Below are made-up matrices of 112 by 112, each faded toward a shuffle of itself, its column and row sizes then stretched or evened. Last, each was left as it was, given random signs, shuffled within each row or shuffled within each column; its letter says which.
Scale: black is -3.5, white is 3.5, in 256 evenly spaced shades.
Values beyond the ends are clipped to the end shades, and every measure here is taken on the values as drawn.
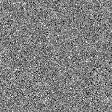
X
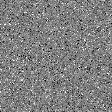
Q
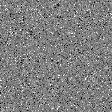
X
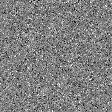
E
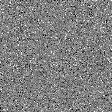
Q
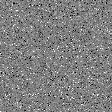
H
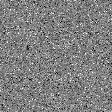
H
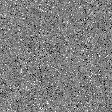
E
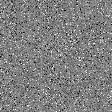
E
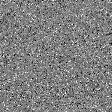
H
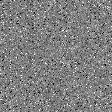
E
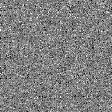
X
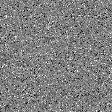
Q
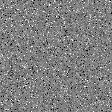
E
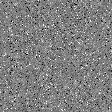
E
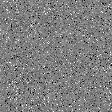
Q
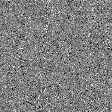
E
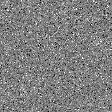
E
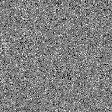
X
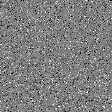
Q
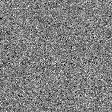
H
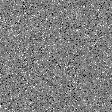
E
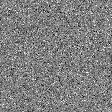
H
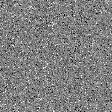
E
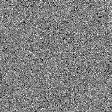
X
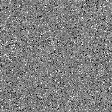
X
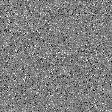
Q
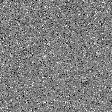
Q
